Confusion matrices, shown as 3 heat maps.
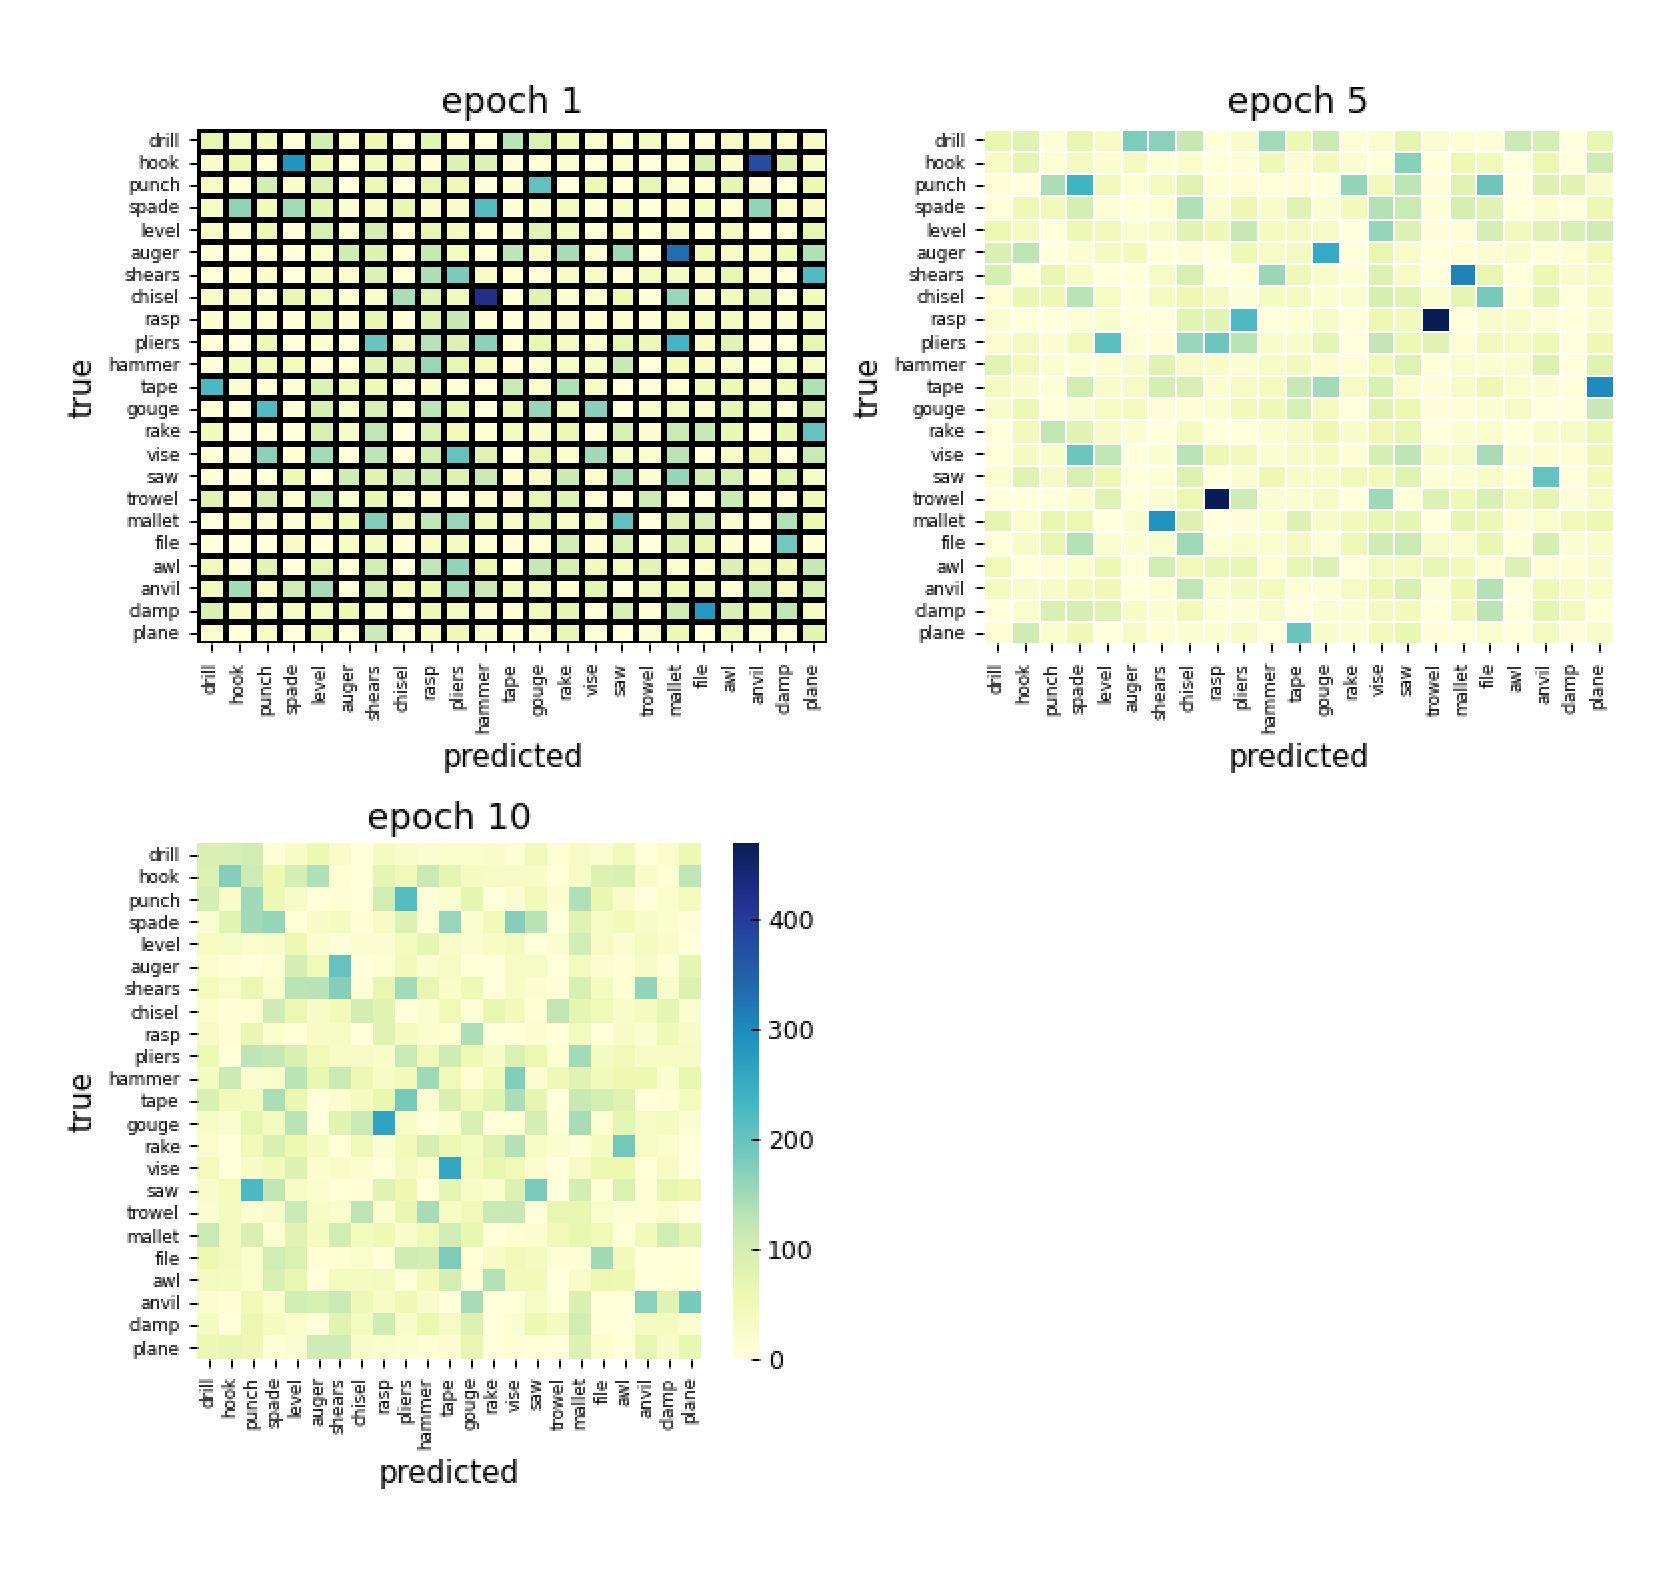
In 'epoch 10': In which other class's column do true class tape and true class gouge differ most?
rasp
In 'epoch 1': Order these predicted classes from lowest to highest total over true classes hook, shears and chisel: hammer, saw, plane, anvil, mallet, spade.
saw, mallet, plane, spade, anvil, hammer
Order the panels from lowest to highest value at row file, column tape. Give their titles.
epoch 1, epoch 5, epoch 10
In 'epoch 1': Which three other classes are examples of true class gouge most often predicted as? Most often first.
punch, vise, rasp
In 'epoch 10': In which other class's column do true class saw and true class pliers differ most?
punch
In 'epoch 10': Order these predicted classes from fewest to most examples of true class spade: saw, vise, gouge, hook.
gouge, hook, saw, vise
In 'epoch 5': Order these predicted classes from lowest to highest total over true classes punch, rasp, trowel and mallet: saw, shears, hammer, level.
hammer, level, saw, shears
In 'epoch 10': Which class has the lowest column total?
trowel
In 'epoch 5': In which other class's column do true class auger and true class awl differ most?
gouge
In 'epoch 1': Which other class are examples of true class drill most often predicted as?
tape
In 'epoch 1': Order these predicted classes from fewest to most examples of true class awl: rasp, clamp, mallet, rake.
mallet, clamp, rake, rasp
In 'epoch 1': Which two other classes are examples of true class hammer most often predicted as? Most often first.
rasp, saw
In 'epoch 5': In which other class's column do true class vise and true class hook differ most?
spade
